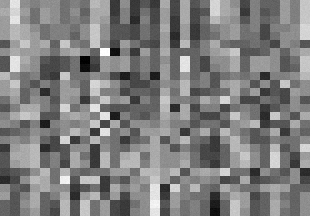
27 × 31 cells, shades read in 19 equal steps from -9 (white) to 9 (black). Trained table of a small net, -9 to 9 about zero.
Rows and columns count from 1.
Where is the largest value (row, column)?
8, 9
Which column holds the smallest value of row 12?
10
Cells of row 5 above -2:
22
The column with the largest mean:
27
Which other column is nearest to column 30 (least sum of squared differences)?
21
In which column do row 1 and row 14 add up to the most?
18
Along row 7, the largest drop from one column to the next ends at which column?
11
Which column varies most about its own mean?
16
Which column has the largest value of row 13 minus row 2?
31
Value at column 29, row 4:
0
